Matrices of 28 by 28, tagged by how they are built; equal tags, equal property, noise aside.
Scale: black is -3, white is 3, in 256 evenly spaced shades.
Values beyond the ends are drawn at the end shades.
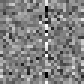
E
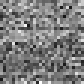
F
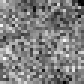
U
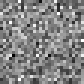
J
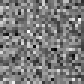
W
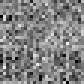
F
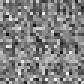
J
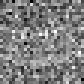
F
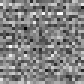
F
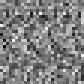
J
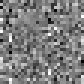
E
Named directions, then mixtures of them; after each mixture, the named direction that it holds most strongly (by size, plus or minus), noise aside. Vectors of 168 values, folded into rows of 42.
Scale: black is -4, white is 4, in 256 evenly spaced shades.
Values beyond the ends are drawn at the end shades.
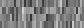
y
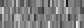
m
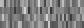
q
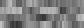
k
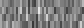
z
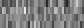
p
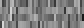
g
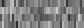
m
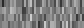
y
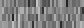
z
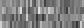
z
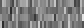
g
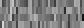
g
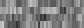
k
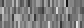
m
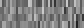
g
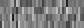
y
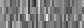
z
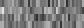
m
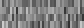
g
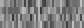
y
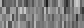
p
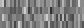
q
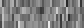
m
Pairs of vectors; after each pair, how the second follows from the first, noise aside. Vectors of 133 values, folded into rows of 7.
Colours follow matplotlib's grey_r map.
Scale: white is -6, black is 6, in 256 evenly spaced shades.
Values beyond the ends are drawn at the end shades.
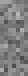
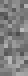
reversed.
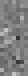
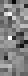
reversed, negated, scaled up.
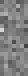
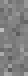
reversed, negated, partly zeroed.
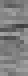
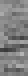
reversed.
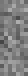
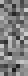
reversed, negated, scaled up.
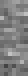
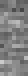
reversed.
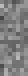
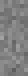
wrapped around, shrunk.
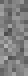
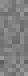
wrapped around, shrunk.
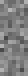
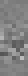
wrapped around, negated, partly zeroed.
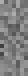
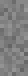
wrapped around, shrunk.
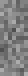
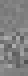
reversed, negated, partly zeroed.
